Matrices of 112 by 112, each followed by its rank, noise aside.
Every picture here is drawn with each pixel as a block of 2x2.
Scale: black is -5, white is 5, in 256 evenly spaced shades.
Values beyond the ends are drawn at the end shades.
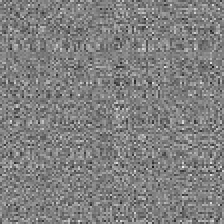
eight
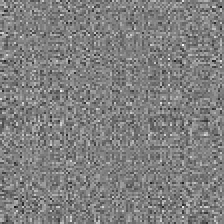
eight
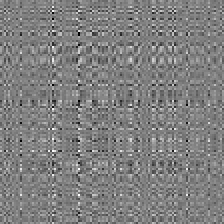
two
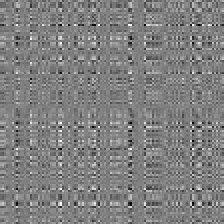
two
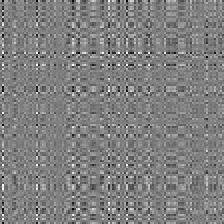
two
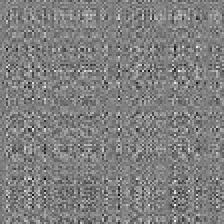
four
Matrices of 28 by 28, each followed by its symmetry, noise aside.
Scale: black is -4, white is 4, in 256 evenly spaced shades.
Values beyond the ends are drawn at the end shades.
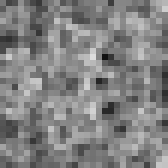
mirrored top to bottom.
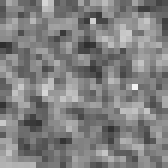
antisymmetric.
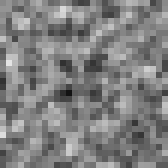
symmetric.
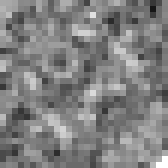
symmetric.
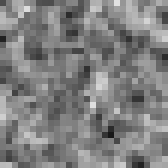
no symmetry.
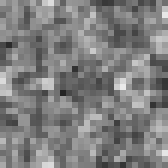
mirrored top to bottom.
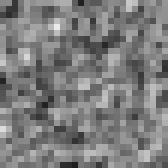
symmetric.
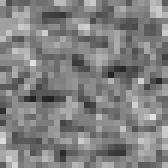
same after a half turn.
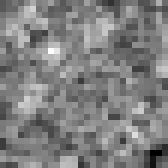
symmetric.
